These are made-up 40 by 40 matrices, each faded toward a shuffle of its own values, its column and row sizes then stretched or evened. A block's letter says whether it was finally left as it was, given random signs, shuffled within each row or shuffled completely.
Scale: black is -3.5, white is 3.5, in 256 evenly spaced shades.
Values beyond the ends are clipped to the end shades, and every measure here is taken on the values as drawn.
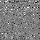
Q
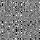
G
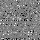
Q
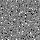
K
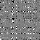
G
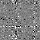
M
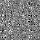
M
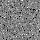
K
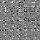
G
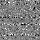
Q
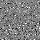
Q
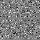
Q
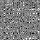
G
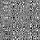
G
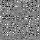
G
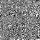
M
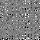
M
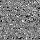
Q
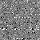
Q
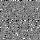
Q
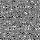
Q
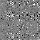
M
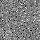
K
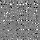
M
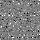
Q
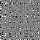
G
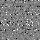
Q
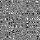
M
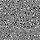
Q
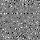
Q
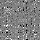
M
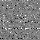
Q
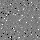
K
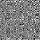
G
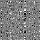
G
